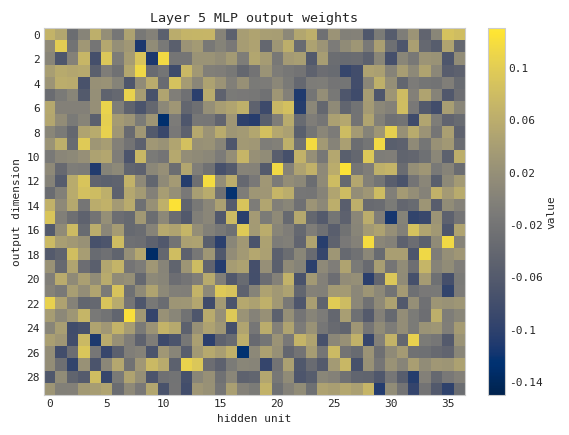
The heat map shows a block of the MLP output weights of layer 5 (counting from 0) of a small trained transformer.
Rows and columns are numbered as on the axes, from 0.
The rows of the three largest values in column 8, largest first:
3, 2, 10
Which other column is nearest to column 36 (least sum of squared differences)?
34
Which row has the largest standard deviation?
25
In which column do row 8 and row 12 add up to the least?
12
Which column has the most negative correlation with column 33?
0
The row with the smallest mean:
28
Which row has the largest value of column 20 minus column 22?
6
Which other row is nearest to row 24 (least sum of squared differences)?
14
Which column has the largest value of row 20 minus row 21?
30
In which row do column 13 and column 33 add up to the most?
19
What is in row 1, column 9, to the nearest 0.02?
0.02
